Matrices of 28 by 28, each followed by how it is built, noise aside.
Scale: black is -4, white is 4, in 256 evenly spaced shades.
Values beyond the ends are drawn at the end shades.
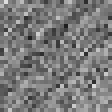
Hankel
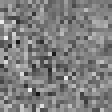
lower triangular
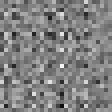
low rank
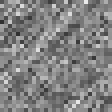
Hankel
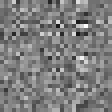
low rank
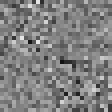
block diagonal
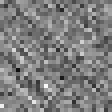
Toeplitz
